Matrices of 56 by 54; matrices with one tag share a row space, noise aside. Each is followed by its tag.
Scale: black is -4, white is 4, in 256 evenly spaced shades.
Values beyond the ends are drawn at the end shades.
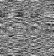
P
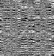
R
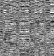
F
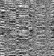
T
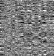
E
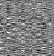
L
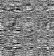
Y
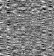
L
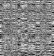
R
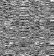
F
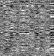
F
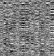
F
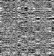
R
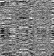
T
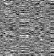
F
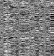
F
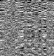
E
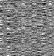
L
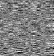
P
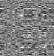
E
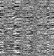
Y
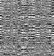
R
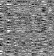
L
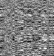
E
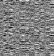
F
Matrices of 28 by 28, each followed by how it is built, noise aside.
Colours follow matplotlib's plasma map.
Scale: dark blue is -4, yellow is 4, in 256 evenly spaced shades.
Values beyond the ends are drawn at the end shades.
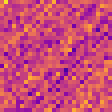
Hankel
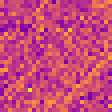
Hankel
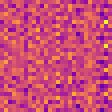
repeating rows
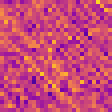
Toeplitz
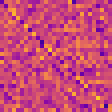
diagonal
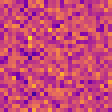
repeating rows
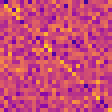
diagonal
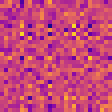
low rank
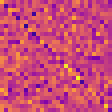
diagonal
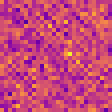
Toeplitz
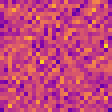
Hankel
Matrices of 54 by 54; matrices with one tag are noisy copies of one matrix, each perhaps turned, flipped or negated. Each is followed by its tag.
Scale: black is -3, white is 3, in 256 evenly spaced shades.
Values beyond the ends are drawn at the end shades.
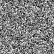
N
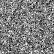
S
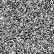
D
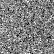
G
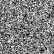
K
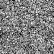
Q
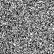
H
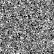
D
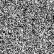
Q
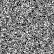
N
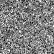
H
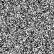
N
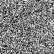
G
